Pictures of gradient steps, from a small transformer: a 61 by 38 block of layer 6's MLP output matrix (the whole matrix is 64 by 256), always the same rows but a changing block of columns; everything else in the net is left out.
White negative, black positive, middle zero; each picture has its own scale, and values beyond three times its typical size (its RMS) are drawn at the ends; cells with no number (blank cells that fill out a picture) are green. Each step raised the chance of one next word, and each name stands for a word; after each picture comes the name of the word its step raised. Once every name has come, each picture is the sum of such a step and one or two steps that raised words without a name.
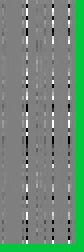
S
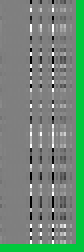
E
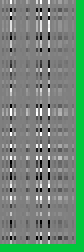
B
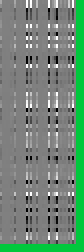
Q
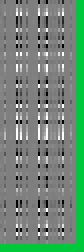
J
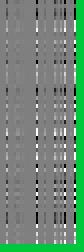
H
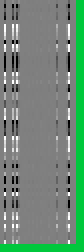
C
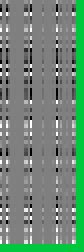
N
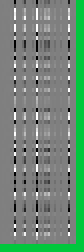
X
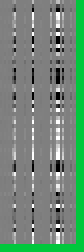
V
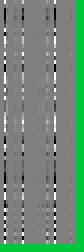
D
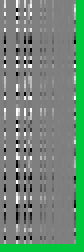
B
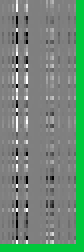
D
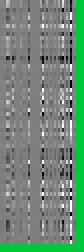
Q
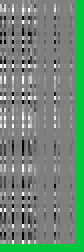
S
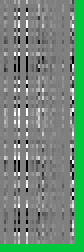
V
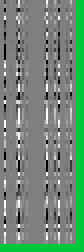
V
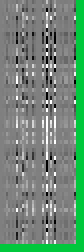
V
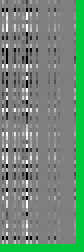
B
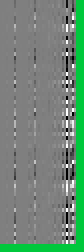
E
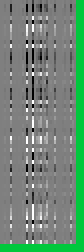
C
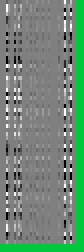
B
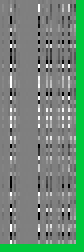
C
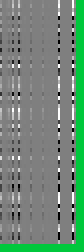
B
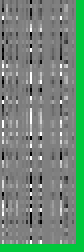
H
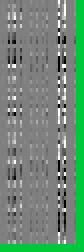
V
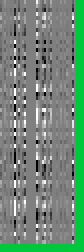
V
